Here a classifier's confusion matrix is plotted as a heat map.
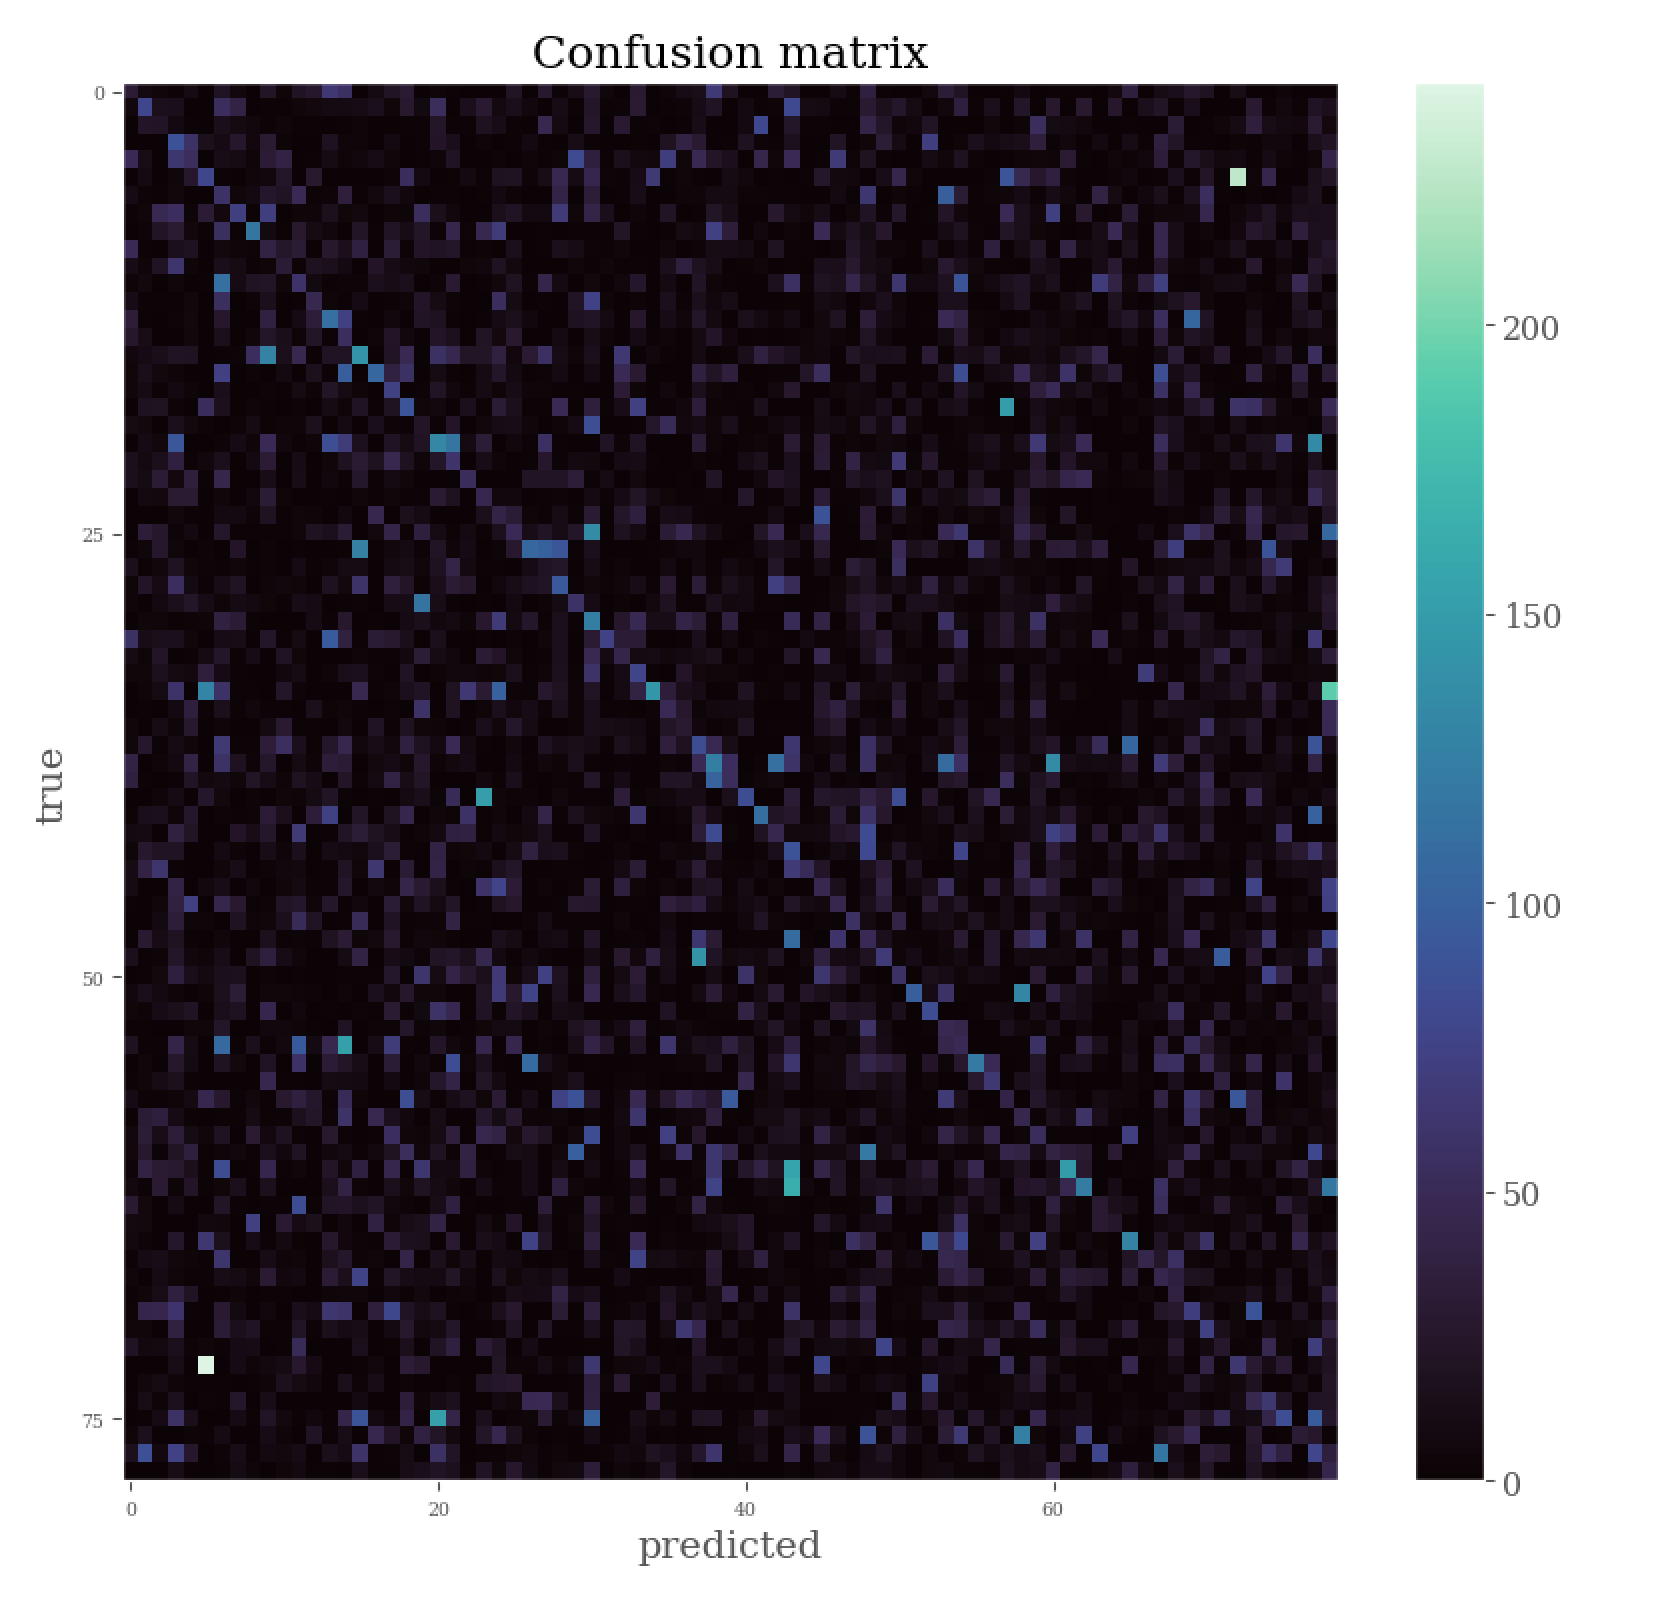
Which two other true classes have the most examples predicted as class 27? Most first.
26, 50
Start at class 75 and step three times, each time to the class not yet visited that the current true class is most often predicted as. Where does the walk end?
67
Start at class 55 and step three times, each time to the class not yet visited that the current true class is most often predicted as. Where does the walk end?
9
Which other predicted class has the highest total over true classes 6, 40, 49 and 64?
23
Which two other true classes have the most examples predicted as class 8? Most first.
64, 15
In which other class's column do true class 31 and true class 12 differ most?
13
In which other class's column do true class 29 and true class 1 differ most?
19
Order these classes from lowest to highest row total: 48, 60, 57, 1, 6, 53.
53, 6, 1, 48, 60, 57
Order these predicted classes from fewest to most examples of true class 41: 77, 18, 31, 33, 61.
31, 61, 18, 33, 77
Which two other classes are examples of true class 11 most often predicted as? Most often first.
6, 54
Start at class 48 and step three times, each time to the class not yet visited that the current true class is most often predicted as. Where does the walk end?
14
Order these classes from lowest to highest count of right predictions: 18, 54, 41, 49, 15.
54, 49, 18, 41, 15
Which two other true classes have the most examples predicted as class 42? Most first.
38, 28
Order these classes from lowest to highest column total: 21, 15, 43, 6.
15, 21, 6, 43
